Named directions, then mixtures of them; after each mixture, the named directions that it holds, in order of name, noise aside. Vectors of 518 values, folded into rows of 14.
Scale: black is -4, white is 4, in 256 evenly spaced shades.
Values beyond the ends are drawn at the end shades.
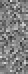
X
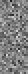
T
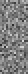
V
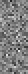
T.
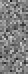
X.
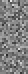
T, V.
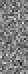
T, X.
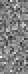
X.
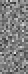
V, X.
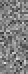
T, X.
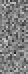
V, X.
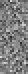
X.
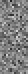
T.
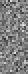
V, X.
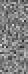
V.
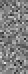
T, X.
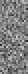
T, V.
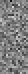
T.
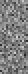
T, V.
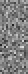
V.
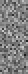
T, V.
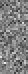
T, X.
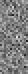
T, V.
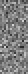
V.
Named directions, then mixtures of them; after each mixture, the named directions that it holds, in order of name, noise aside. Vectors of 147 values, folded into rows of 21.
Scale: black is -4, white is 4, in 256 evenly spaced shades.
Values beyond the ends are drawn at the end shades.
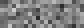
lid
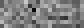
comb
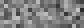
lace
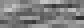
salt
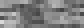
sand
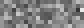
lace, lid.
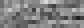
comb, salt.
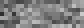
lace, salt, sand.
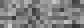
comb, lid, sand.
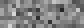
lace, lid, sand.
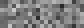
lid.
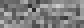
comb, lace, salt.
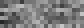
lace, lid, sand.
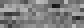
lace, salt, sand.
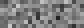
lid.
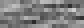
salt.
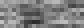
salt, sand.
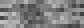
sand.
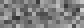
lace.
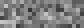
lace, sand.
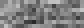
comb, salt, sand.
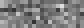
lid, sand.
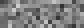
lid.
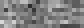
comb, sand.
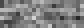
comb, salt, sand.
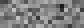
lace, lid.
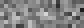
lace.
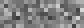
lace.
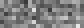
comb.
